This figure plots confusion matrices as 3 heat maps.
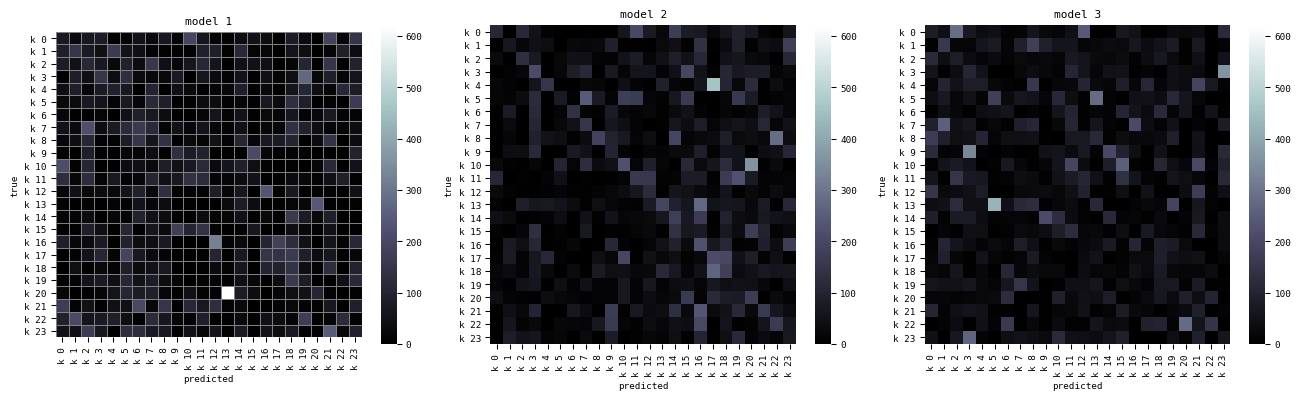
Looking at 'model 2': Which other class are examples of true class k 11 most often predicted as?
k 19
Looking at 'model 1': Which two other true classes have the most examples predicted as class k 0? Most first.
k 10, k 21
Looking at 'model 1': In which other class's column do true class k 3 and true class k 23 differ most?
k 19
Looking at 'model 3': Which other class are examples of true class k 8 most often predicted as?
k 0
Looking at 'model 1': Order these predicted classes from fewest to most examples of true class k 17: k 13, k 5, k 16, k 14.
k 13, k 14, k 16, k 5
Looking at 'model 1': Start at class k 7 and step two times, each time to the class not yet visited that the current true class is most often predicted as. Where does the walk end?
k 21
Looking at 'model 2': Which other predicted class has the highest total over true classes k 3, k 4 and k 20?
k 17
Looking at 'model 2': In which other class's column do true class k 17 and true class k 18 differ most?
k 10
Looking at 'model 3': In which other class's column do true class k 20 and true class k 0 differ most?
k 2
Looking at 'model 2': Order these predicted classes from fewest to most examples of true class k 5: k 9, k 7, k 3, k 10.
k 9, k 3, k 10, k 7
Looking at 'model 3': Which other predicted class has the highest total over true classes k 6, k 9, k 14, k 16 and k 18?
k 3
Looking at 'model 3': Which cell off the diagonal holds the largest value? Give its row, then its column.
k 13, k 5
